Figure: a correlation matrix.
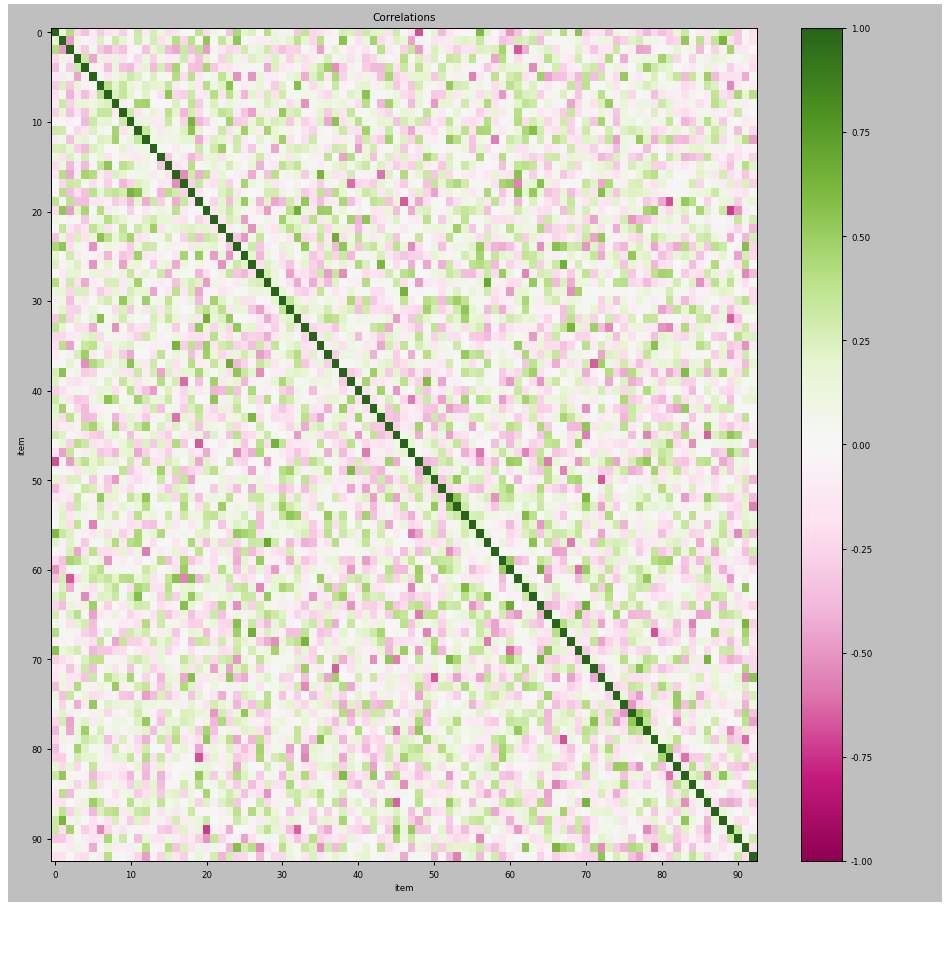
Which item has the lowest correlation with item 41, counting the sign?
47
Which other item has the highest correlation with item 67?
26
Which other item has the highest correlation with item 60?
64
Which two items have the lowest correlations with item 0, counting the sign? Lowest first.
48, 60
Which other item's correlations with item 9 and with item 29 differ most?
68
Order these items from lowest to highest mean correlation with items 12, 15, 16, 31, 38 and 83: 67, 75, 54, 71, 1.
75, 67, 71, 54, 1
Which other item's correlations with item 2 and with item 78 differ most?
61
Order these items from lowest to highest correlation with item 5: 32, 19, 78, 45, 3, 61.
3, 45, 19, 78, 32, 61
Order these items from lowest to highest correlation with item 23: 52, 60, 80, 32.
60, 80, 52, 32
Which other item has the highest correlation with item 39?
49
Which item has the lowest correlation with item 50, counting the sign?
72
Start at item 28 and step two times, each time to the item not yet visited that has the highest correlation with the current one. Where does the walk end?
63
